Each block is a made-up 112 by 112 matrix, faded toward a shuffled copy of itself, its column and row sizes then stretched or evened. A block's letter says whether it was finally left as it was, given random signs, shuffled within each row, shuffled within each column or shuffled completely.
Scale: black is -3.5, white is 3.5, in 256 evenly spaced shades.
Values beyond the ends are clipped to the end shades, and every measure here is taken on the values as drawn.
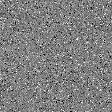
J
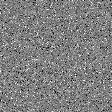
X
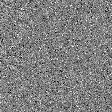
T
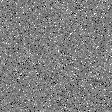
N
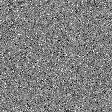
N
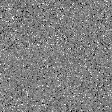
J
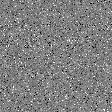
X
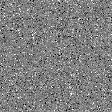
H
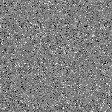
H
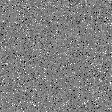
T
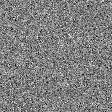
X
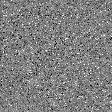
X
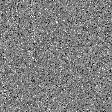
T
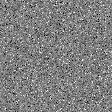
T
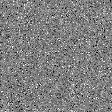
H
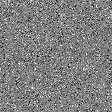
T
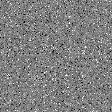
J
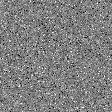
N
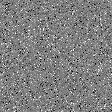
T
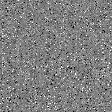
H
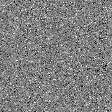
T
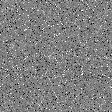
X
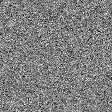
N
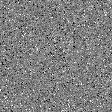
T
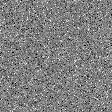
N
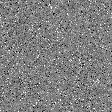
N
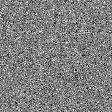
X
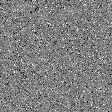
X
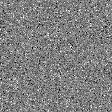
H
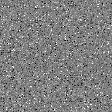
H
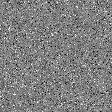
X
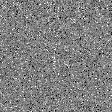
J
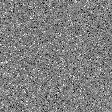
N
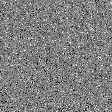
X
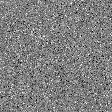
N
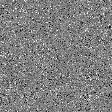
J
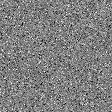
N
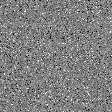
J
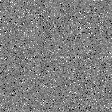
H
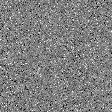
T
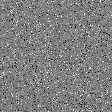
T
